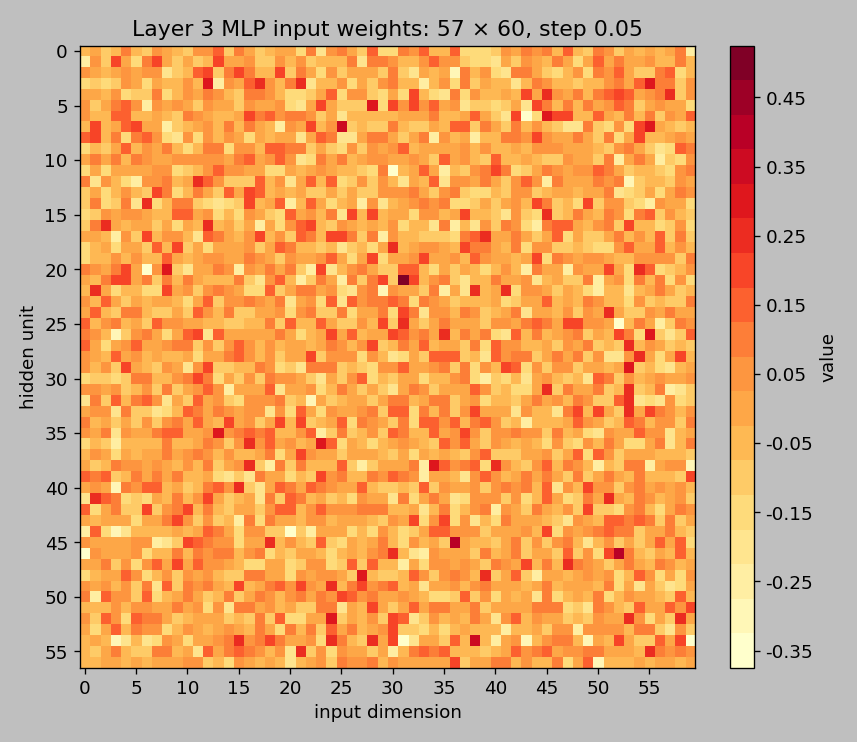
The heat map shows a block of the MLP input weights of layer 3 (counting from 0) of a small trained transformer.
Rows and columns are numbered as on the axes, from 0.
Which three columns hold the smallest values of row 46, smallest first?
0, 33, 32
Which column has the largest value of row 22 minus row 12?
1
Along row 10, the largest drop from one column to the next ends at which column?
52
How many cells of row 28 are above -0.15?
52
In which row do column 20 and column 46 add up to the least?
44
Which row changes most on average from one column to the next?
54
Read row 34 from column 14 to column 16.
0.2 0 0.05
